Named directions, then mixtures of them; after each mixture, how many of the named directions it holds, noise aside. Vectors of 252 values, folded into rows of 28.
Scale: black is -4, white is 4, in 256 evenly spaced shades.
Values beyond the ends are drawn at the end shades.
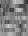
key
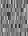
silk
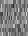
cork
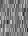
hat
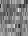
three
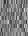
three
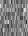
four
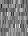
four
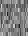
four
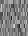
one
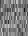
four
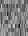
four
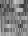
one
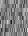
one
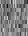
two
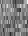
two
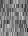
two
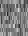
four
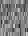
four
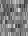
three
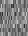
one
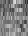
two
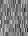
two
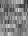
two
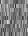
three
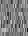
two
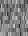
four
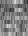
one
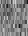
two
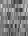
three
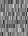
one
